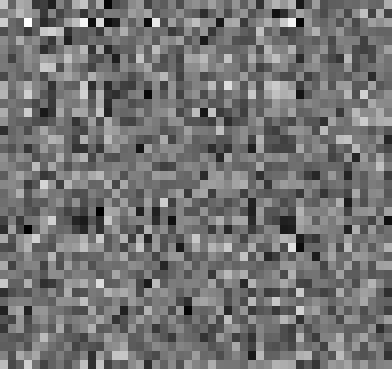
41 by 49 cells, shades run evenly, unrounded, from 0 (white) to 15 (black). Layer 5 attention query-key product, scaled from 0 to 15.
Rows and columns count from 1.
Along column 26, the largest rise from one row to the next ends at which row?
5
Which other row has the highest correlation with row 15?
25
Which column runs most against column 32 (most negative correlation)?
38
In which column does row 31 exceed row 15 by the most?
41
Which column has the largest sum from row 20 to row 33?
32
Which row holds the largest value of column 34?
29
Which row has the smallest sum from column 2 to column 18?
27
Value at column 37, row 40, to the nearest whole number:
8
